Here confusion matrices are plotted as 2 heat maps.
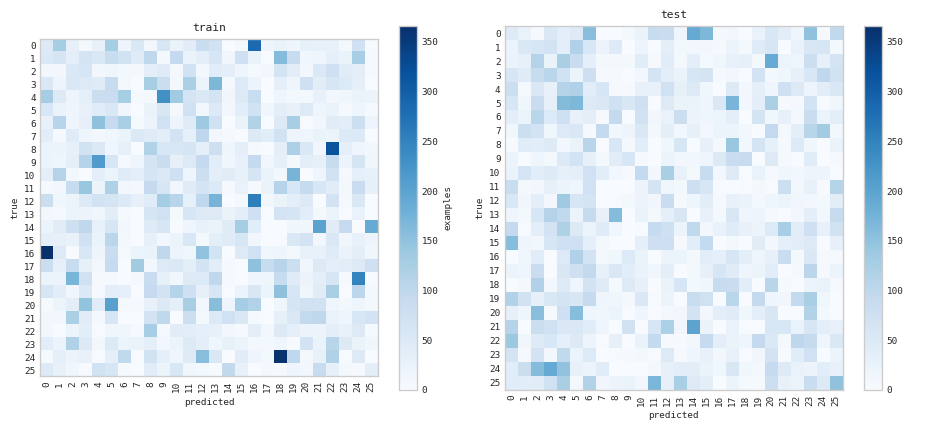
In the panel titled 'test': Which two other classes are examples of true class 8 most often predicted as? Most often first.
17, 6
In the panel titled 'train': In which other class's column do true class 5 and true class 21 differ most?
2
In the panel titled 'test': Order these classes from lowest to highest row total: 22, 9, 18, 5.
9, 18, 22, 5
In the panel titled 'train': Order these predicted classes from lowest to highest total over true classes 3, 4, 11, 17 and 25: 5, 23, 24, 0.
23, 24, 0, 5
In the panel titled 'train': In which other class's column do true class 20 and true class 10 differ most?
5
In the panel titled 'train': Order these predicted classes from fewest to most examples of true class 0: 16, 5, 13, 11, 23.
23, 11, 13, 5, 16
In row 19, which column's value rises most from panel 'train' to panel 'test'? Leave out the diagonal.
23
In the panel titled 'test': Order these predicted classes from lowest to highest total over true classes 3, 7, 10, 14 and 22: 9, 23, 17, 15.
9, 17, 15, 23
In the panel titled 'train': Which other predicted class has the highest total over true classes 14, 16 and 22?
0
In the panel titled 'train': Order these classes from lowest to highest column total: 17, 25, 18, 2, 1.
17, 25, 1, 2, 18
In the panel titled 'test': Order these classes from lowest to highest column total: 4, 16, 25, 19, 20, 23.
16, 19, 25, 20, 23, 4
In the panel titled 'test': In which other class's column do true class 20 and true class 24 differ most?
3
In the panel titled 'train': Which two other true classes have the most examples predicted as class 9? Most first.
4, 12
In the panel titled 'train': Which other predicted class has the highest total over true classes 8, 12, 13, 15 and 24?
22
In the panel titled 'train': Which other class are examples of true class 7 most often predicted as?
12
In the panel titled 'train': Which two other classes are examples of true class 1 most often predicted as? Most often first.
18, 24
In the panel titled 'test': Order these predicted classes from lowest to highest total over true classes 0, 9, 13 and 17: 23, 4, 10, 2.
10, 2, 4, 23
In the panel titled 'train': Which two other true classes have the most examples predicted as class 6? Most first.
4, 24
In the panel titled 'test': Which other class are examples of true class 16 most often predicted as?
5
